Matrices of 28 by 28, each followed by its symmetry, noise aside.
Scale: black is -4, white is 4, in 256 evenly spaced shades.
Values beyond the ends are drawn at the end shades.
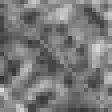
symmetric across the other diagonal.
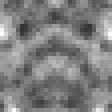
mirrored left to right.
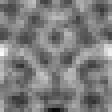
mirrored left to right.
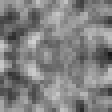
mirrored top to bottom.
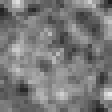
symmetric across the other diagonal.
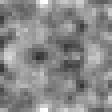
mirrored top to bottom.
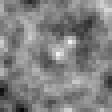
symmetric across the other diagonal.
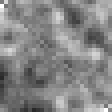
symmetric across the other diagonal.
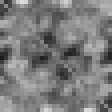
same after a half turn.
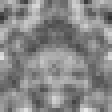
mirrored left to right.
